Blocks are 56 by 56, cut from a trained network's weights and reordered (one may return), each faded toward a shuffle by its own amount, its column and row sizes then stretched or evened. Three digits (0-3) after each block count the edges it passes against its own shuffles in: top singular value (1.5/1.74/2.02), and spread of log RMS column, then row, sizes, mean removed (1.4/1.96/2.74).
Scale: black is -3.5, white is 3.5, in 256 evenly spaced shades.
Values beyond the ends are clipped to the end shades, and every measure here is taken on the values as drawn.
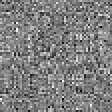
2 1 0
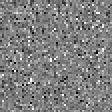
0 1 0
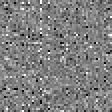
1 2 1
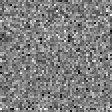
0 0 1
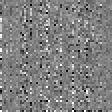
1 3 1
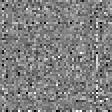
0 2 2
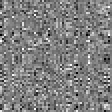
3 3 1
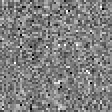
1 1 0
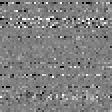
0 0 3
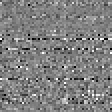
1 0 3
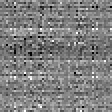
3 3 1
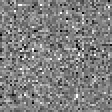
0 2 1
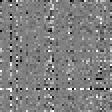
2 3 2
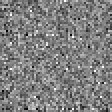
0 0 1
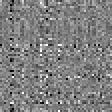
2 2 2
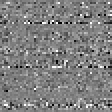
1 1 3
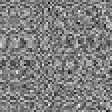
3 0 0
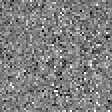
0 1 0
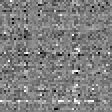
1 2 2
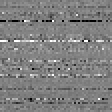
3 0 3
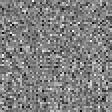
2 1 1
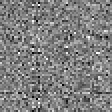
2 1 1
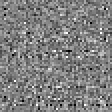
1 0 2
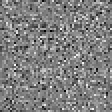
1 1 0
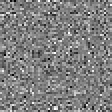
2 2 1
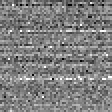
3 0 2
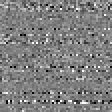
0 0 3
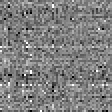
1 2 1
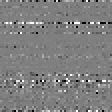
2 1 3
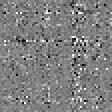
0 2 2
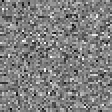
1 0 1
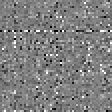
1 2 2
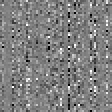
1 3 1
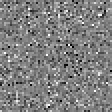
0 1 1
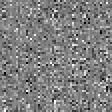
2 3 0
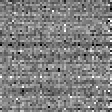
2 2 0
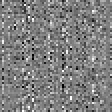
2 3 0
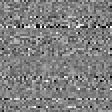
2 0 3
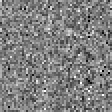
0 1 0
